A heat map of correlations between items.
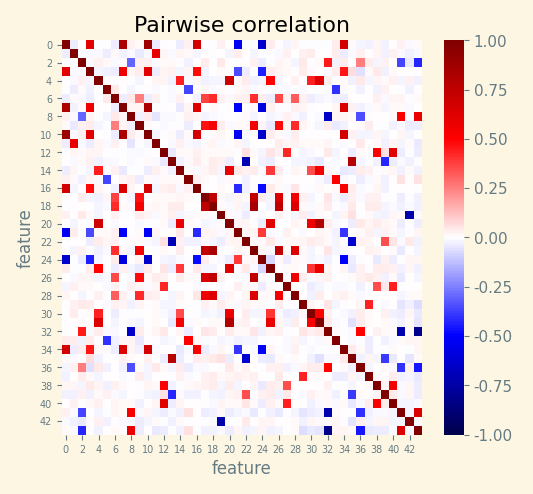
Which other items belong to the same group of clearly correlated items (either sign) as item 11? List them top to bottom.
1
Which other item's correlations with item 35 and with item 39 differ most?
13
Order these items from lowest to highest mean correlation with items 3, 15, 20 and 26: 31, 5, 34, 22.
5, 22, 34, 31
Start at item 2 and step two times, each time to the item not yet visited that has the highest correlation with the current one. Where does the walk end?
36
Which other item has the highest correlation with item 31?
20
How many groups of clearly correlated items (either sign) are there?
10
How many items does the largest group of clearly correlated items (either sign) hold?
8
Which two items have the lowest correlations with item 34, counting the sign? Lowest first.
24, 21
